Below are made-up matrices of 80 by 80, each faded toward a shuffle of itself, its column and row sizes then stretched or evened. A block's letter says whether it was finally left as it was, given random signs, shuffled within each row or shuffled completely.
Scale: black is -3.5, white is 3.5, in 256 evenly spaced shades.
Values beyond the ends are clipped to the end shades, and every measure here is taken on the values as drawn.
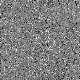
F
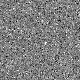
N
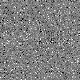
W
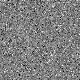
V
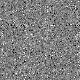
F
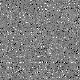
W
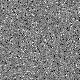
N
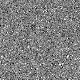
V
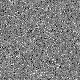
N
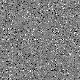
F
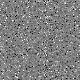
W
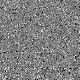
F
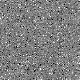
W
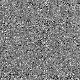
F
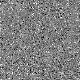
F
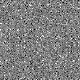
W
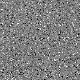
F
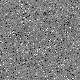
N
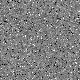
N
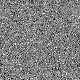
N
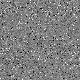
V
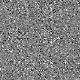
W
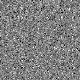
W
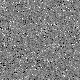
N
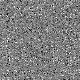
F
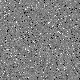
N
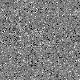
F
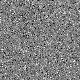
N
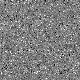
V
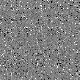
W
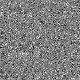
W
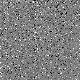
F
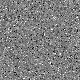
N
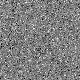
N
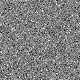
N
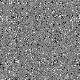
F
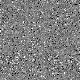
F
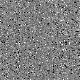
F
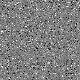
F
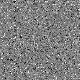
F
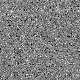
V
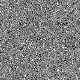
W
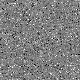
V
